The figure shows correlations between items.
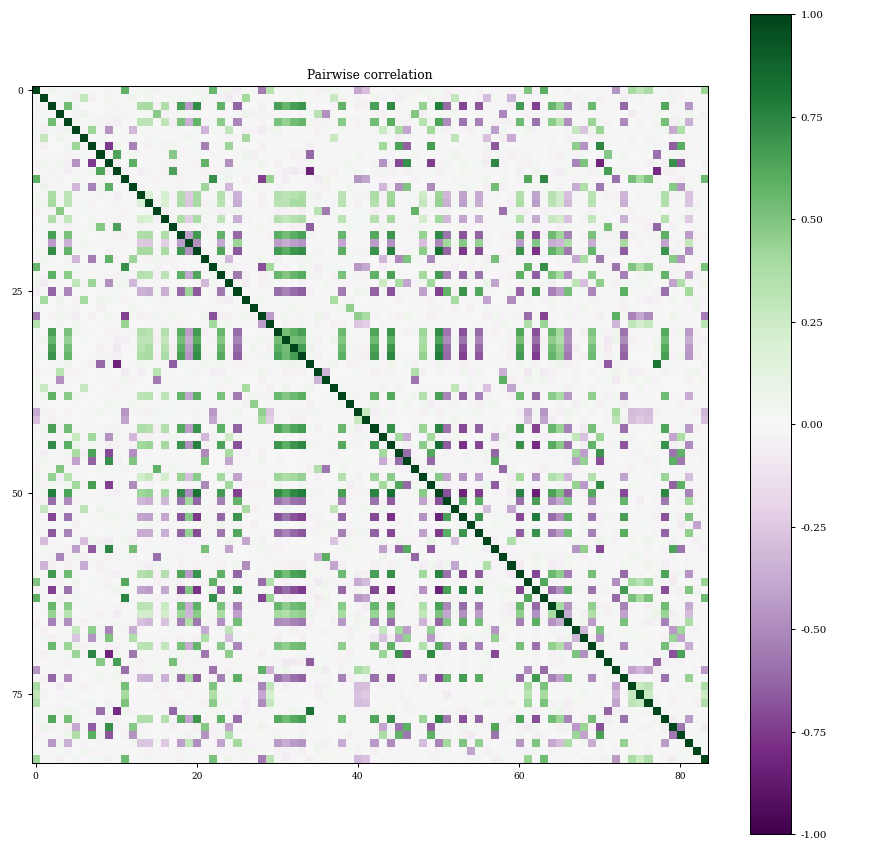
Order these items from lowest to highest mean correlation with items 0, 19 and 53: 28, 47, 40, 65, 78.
78, 65, 28, 40, 47
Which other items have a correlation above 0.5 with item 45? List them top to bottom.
7, 49, 70, 80
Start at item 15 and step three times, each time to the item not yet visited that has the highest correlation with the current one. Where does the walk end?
35
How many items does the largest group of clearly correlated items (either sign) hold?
31
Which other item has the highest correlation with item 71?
10
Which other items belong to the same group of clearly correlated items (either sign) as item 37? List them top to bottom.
1, 6, 26, 52, 56, 59
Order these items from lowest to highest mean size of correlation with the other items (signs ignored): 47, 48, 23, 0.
47, 0, 48, 23
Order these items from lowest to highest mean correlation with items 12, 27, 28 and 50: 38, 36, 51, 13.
51, 36, 13, 38
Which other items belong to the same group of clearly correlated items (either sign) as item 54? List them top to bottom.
82
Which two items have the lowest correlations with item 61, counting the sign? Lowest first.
28, 72
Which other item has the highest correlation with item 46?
9
